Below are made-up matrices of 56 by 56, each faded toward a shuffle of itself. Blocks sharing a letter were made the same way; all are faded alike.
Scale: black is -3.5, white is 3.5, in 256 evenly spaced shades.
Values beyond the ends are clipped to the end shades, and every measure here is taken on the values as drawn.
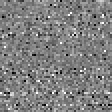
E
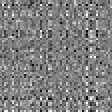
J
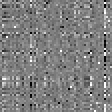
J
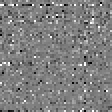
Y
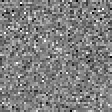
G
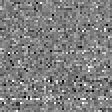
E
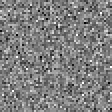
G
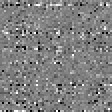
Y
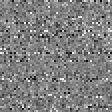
E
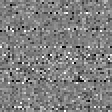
E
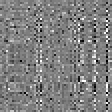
J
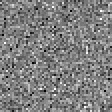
G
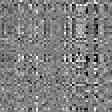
J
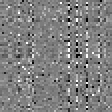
J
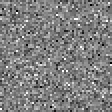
G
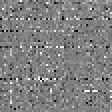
Y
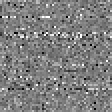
E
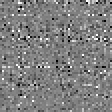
Y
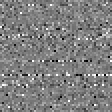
E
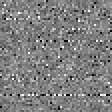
E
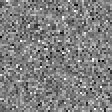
G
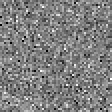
G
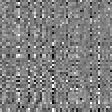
J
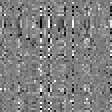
J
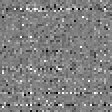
Y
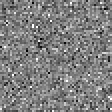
G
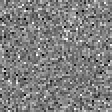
G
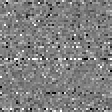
E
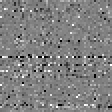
Y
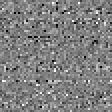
E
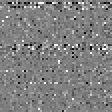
Y
